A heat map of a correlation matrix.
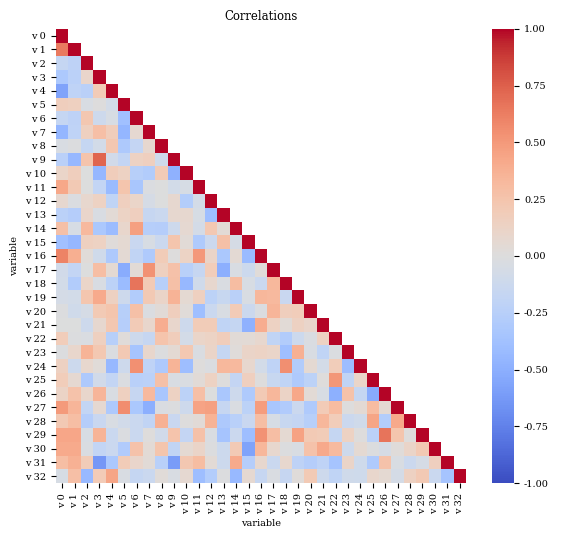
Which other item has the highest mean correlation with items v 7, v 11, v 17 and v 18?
v 26
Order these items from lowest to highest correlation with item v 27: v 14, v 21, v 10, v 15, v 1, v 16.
v 15, v 10, v 14, v 21, v 1, v 16
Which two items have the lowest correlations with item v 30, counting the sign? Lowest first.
v 15, v 5
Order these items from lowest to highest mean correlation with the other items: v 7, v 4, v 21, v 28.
v 4, v 7, v 28, v 21
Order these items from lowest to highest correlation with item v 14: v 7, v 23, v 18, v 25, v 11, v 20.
v 7, v 25, v 11, v 23, v 20, v 18
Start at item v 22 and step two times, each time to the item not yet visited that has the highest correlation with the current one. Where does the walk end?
v 28
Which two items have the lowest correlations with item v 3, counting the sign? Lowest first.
v 31, v 10
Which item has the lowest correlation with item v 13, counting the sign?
v 17
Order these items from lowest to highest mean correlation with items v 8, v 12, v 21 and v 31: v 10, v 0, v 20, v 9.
v 9, v 20, v 10, v 0
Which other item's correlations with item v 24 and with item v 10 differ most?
v 18
